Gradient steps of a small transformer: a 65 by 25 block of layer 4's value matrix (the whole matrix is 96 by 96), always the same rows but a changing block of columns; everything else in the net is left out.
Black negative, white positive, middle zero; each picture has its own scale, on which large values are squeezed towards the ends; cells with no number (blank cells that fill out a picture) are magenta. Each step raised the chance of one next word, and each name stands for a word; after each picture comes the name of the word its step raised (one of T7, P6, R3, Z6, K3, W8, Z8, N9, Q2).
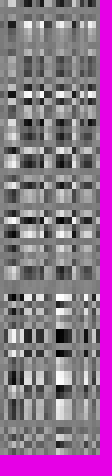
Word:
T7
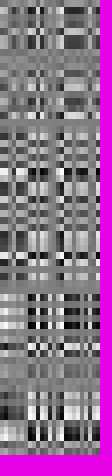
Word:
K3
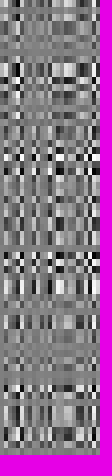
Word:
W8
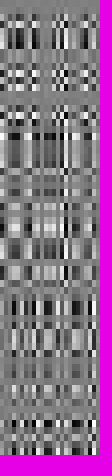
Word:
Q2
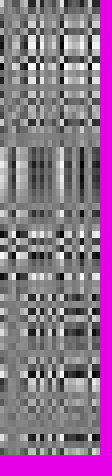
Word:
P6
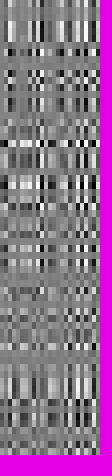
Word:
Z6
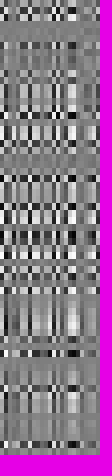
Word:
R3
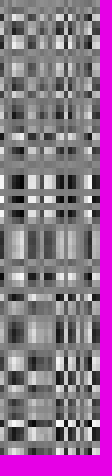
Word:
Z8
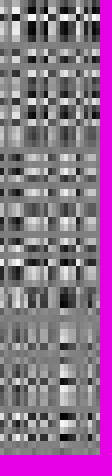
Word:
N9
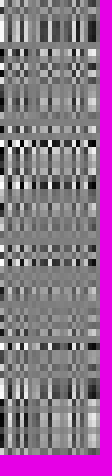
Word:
Z6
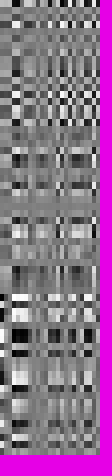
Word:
T7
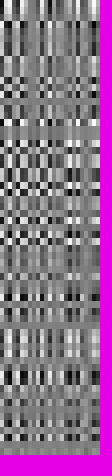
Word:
T7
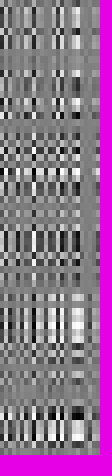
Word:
K3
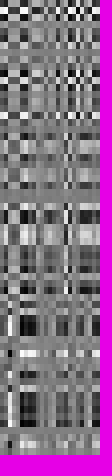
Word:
R3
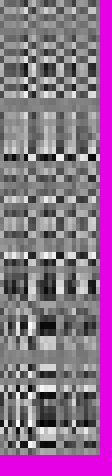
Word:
W8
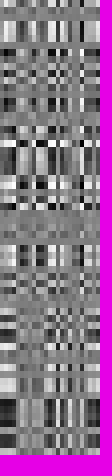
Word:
Z6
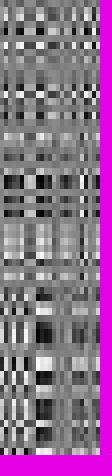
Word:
Z8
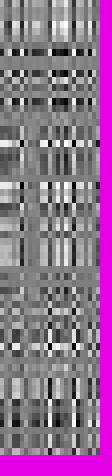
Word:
Z6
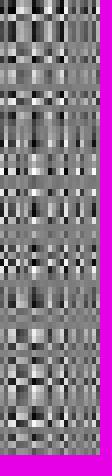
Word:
N9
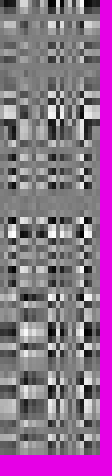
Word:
T7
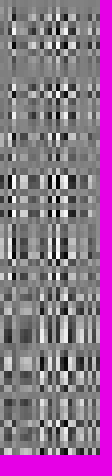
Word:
Z8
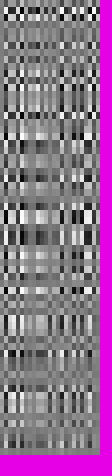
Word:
R3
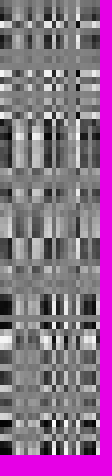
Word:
Q2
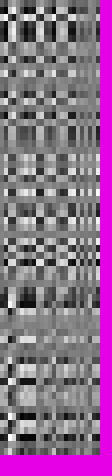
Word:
N9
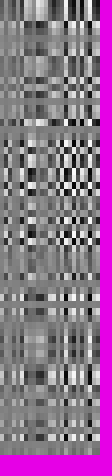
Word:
T7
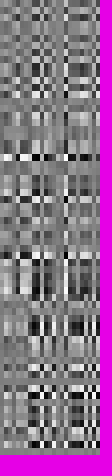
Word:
W8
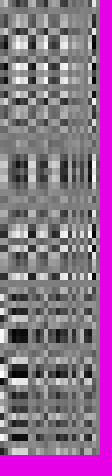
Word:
P6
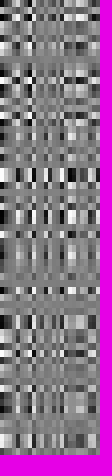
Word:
R3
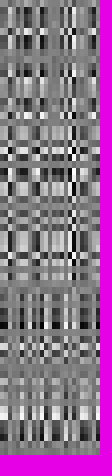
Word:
K3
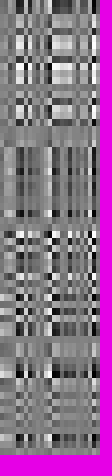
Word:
P6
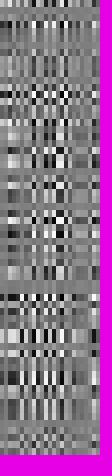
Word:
T7
